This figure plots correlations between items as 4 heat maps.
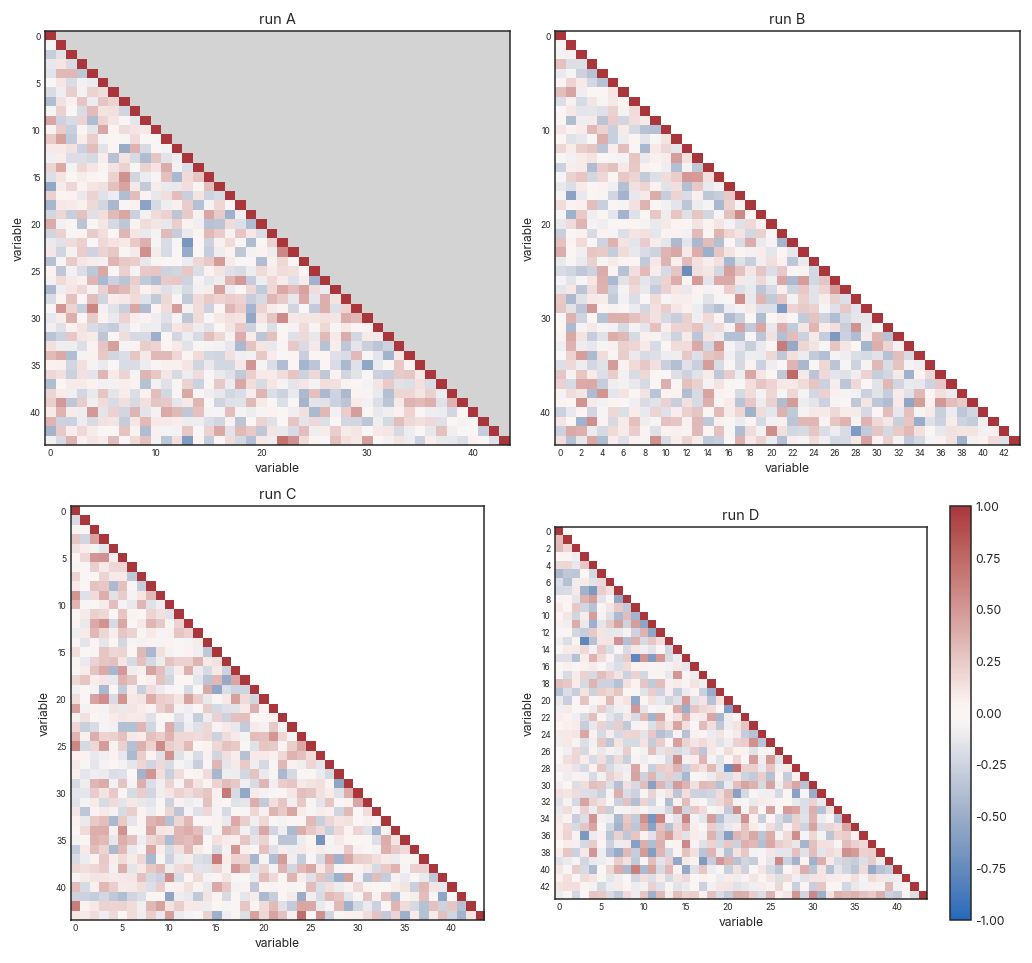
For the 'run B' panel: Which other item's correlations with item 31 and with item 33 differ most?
1
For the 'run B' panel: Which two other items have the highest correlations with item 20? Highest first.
42, 2
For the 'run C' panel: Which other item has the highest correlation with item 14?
19
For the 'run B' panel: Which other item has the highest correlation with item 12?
15
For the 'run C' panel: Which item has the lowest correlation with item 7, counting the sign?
28
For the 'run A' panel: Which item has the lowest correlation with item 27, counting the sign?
0
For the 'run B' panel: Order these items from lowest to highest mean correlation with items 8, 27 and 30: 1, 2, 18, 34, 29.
2, 34, 29, 18, 1
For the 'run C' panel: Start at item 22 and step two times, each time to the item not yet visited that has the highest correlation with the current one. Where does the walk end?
15
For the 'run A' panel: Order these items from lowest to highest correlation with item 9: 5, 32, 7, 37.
37, 32, 7, 5
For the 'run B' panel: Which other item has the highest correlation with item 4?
38
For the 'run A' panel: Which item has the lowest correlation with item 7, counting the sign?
12
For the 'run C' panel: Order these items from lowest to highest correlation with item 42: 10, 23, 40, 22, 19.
23, 22, 19, 10, 40
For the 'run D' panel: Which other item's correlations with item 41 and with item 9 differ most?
15
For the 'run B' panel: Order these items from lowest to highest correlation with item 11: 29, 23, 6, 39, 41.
39, 6, 29, 41, 23
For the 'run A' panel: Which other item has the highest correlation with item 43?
22
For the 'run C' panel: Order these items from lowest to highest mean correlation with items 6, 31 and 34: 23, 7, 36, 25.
23, 7, 25, 36
